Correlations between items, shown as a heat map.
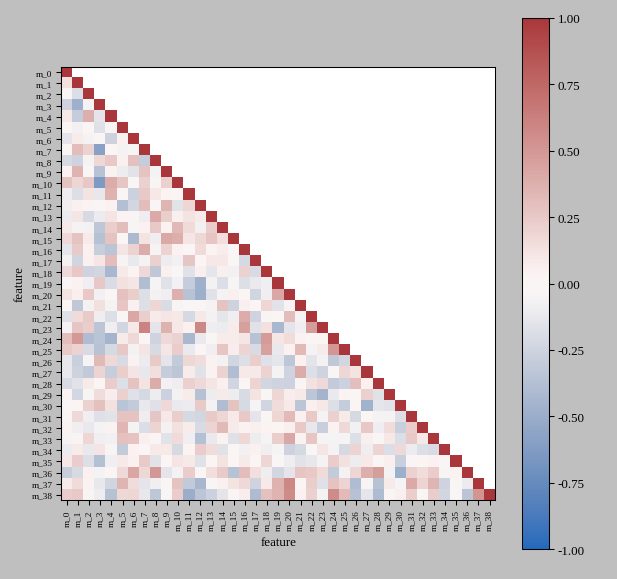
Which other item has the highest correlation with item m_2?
m_4
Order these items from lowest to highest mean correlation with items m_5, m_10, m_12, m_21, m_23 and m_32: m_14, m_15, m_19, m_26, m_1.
m_19, m_26, m_1, m_15, m_14
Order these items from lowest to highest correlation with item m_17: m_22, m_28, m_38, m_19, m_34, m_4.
m_38, m_22, m_19, m_34, m_28, m_4
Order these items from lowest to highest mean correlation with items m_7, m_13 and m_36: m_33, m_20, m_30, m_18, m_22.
m_30, m_20, m_18, m_33, m_22
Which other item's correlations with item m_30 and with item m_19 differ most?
m_12
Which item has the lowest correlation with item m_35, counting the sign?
m_3
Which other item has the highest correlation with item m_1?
m_24
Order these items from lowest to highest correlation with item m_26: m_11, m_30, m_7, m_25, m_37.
m_37, m_25, m_7, m_30, m_11
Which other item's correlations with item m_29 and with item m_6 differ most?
m_22
